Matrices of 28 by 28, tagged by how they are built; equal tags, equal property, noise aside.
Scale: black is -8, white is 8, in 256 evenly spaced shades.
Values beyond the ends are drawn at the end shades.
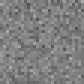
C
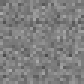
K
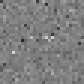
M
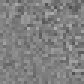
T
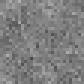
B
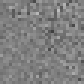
T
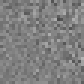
T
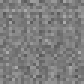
K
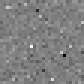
M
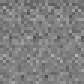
K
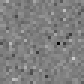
M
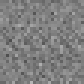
K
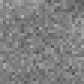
B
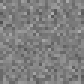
K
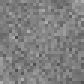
B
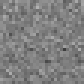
K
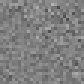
T
